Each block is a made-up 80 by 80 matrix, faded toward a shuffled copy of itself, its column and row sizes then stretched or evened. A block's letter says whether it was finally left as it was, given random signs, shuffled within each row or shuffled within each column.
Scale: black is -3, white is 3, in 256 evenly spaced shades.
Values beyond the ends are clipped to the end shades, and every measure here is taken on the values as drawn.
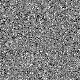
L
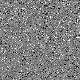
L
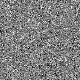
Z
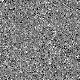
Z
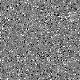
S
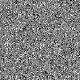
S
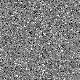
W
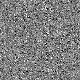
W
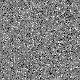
W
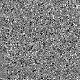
S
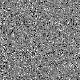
S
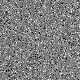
W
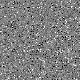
S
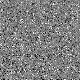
L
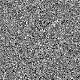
Z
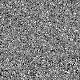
L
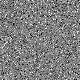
L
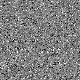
L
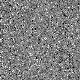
W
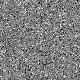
W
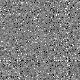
S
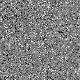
Z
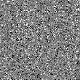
S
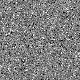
L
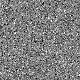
W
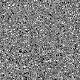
S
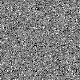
Z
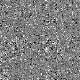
S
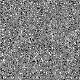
Z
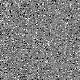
S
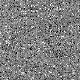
S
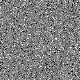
W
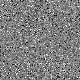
L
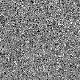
Z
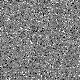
L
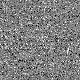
L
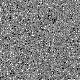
W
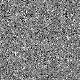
Z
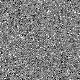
W
